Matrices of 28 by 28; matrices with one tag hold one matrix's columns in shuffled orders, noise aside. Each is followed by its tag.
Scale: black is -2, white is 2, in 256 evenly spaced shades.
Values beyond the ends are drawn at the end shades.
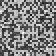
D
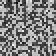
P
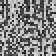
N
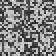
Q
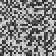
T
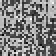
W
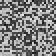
T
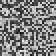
T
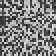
P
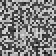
D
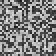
Q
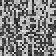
W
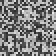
Q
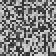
Q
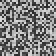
D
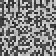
P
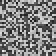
D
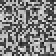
Q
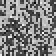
W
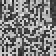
N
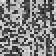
N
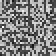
P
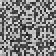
D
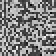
P
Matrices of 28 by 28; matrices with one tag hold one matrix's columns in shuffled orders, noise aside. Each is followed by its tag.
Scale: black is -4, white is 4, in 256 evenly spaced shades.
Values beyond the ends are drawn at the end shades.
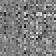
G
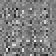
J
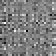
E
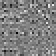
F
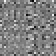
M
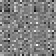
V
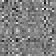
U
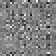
M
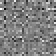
U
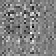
G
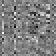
G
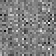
E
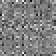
M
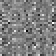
E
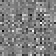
E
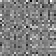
M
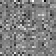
M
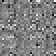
M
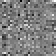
M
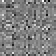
M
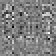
G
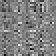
V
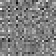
U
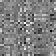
E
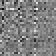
U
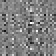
E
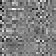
U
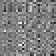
V
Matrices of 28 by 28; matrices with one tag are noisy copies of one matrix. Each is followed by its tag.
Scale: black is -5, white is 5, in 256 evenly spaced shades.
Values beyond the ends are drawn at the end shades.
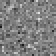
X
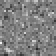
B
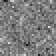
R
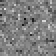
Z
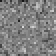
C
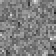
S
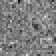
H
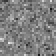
R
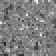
B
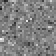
R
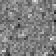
S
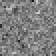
X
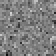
S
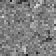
C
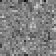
C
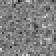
H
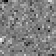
R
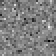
Z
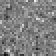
B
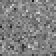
X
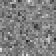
H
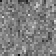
C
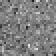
X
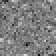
R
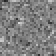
R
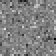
C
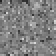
C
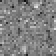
C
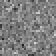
X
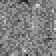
C
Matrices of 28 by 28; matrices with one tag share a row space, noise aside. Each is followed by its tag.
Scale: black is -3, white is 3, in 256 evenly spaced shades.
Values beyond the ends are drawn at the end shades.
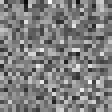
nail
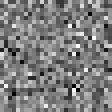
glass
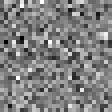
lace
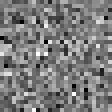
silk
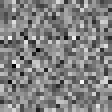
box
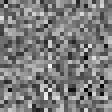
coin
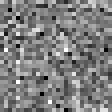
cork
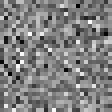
cork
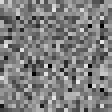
coin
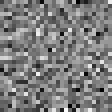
silk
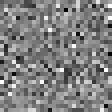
glass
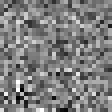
cork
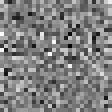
glass
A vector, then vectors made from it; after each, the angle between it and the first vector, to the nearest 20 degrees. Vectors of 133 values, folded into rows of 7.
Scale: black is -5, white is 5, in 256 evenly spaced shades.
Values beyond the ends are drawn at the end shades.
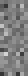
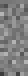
40 degrees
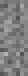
40 degrees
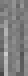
60 degrees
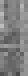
60 degrees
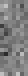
160 degrees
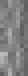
60 degrees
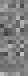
140 degrees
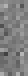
160 degrees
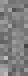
100 degrees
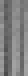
80 degrees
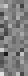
160 degrees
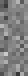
40 degrees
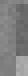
100 degrees
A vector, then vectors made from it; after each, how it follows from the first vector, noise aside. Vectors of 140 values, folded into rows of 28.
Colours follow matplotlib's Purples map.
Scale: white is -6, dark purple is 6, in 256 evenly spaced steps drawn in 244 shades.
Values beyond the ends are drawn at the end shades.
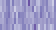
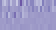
reversed, partly zeroed.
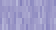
reversed, shrunk.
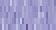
reversed, partly zeroed.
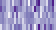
negated, scaled up.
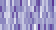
negated, scaled up.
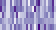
negated, scaled up.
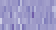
wrapped around, partly zeroed.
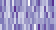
negated, scaled up.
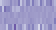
wrapped around, partly zeroed.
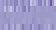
wrapped around, partly zeroed.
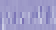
reversed, partly zeroed.
